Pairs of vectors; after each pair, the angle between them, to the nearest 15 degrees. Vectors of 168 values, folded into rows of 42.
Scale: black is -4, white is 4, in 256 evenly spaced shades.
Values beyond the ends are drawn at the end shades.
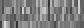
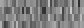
150 degrees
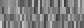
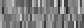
45 degrees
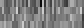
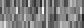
30 degrees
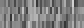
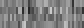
135 degrees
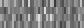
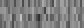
150 degrees
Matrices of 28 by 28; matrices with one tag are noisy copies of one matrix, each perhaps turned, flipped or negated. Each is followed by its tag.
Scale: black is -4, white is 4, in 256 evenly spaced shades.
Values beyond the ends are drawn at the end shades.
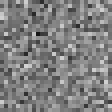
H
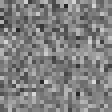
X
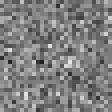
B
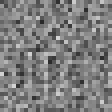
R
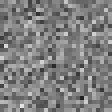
X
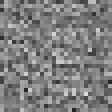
R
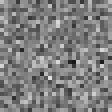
B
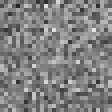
X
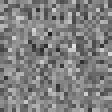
B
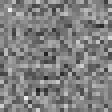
R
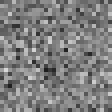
B
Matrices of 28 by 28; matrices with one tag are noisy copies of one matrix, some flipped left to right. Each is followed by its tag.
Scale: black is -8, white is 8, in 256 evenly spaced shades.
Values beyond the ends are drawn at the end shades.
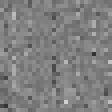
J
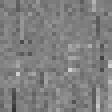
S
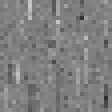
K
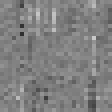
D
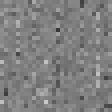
J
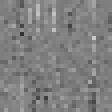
D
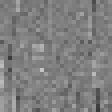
S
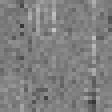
D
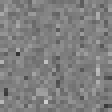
J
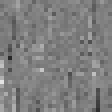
S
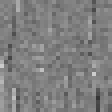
S
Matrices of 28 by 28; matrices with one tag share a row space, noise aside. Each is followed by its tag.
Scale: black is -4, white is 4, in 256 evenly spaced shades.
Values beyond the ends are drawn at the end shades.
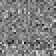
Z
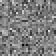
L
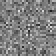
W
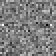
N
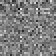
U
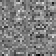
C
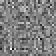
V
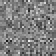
W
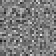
U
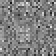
V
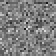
N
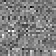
L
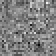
C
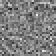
N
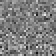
N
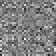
Z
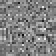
W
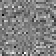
Z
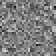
Z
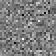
W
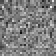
N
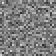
N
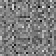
V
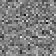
N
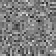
W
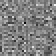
Z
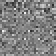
Z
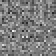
L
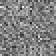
U
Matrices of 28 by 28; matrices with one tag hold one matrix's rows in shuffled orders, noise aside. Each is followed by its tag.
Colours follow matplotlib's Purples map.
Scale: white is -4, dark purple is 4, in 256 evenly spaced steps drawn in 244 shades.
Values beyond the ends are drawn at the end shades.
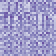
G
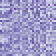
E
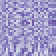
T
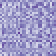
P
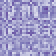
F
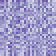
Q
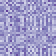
Q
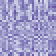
T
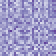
T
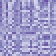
F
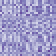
P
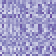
P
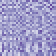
P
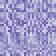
Q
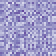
Q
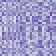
P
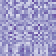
T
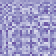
F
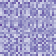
G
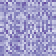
Q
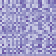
P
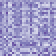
F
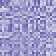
E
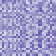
P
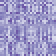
Q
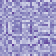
F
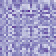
F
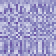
G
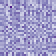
Q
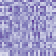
E
